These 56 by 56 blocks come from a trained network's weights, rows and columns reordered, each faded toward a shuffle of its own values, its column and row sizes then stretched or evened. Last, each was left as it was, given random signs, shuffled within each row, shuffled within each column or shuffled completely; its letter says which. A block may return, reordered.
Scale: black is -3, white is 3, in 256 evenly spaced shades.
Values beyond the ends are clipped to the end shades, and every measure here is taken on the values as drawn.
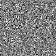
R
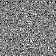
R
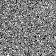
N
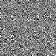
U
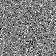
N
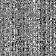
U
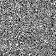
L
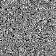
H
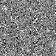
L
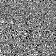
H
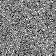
N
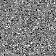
H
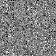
L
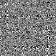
R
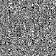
U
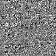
R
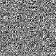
U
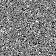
N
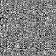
U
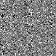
R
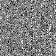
L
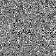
R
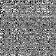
U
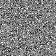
H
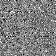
H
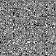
R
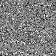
H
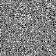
R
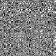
U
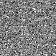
H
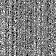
L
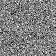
N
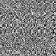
U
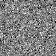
H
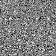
H
